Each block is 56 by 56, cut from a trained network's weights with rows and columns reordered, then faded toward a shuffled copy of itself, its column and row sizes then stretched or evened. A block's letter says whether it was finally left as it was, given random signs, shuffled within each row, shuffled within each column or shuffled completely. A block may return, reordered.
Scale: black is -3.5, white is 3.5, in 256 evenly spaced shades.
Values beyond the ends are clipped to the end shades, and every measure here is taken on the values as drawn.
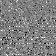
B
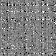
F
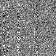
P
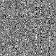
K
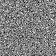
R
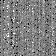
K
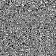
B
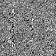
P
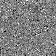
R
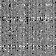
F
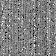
K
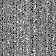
K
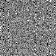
K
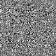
P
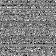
B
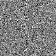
K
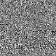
P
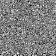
B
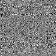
P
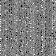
K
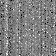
K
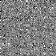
P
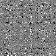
P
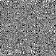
P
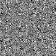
P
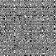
F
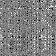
F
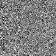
K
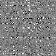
P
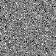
K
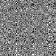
F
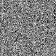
K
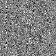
K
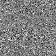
B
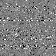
B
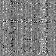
F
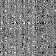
F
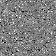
B
